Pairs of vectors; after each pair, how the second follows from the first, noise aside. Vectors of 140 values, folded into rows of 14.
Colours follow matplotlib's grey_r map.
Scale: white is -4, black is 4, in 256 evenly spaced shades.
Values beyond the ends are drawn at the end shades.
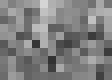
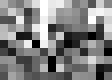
scaled up.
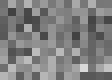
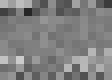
reversed, negated, partly zeroed.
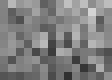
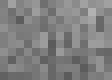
shrunk.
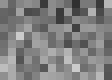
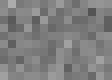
wrapped around, shrunk.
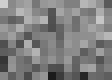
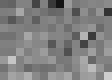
reversed, partly zeroed.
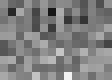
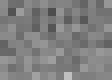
shrunk.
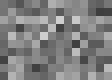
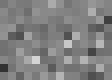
reversed, partly zeroed.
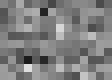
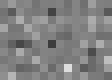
reversed, negated, partly zeroed.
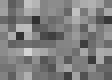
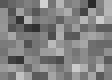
shuffled.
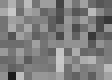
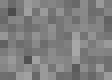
wrapped around, shrunk.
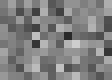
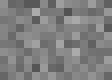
wrapped around, shrunk.
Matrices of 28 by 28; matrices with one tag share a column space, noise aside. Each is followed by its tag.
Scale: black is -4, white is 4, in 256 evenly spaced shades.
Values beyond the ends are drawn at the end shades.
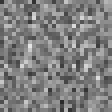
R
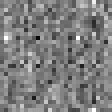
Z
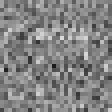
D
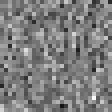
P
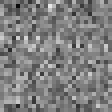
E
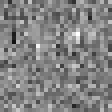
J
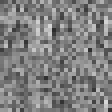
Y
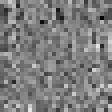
J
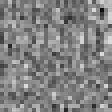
J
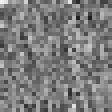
P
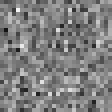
Y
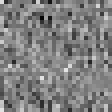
P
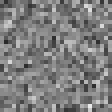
E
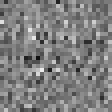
D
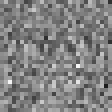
E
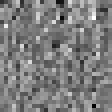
J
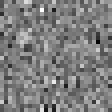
E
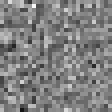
E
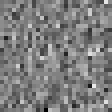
P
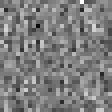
Y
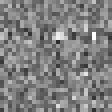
D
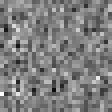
Y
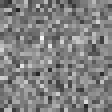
E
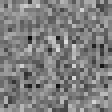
E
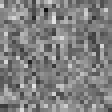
J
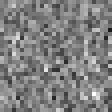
D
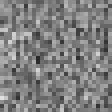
D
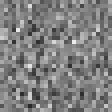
D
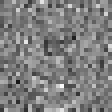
E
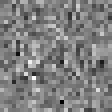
R
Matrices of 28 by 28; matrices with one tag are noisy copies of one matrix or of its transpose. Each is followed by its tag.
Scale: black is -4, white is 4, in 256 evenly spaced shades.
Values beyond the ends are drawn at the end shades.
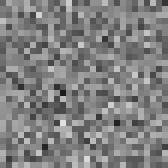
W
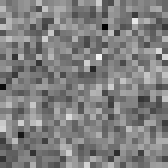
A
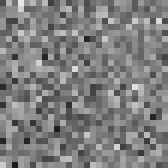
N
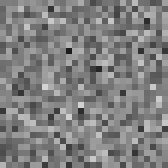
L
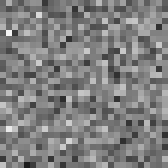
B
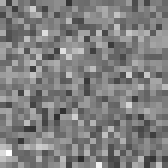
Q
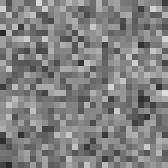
A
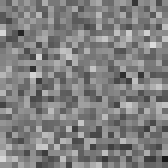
Q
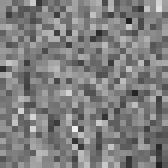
Q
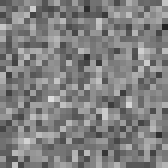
B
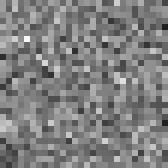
A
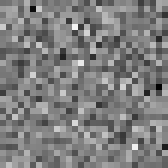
N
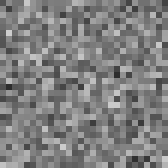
B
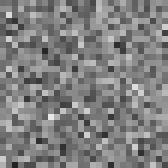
N
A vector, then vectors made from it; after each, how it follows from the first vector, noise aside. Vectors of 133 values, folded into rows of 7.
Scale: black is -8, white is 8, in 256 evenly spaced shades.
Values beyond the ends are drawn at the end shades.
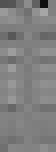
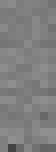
reversed, shrunk.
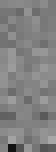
reversed.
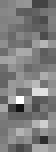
wrapped around, negated, scaled up.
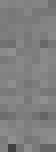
reversed, shrunk.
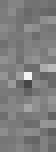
wrapped around, negated.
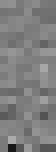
reversed.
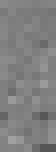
reversed, partly zeroed.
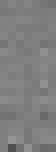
reversed, shrunk.
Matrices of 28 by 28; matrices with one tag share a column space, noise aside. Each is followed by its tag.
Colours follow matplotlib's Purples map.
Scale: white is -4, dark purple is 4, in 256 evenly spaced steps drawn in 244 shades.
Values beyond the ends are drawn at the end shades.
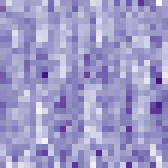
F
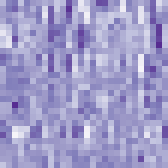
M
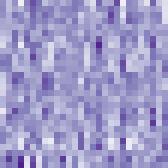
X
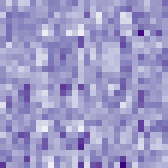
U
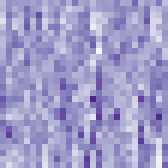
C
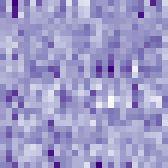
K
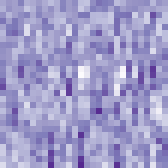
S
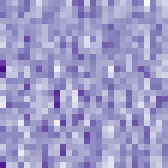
K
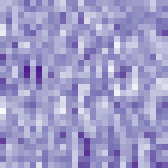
S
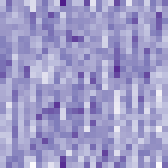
F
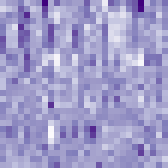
M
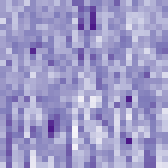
C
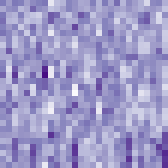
S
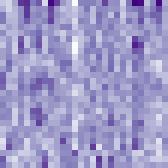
X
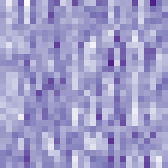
X
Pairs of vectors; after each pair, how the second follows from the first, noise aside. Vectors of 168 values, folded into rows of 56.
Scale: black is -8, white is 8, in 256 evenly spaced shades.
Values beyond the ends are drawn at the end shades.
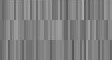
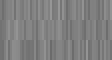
shrunk.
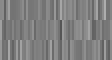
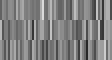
wrapped around, negated, scaled up.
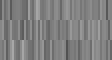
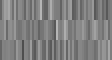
wrapped around.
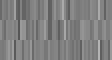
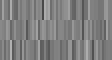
wrapped around.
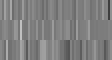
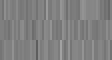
wrapped around, shrunk.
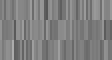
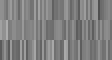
reversed, negated.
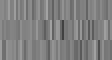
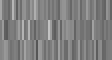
reversed, negated.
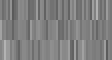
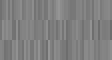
wrapped around, shrunk.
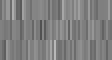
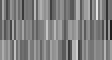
wrapped around, negated, scaled up.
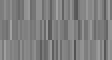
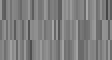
wrapped around.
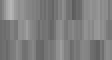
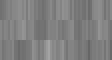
wrapped around, shrunk.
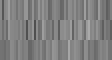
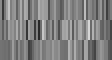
scaled up.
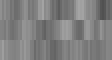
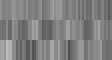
reversed, negated.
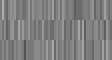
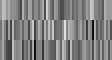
wrapped around, negated, scaled up.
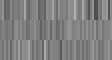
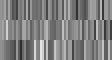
wrapped around, negated, scaled up.
